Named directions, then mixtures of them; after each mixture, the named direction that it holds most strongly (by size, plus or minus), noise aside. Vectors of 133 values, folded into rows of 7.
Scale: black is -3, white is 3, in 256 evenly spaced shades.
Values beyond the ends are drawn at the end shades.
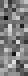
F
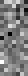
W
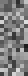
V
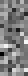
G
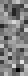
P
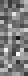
F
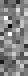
W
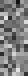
V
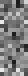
V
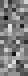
F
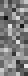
F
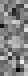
P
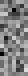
P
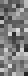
V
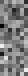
G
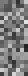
V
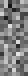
F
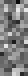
W
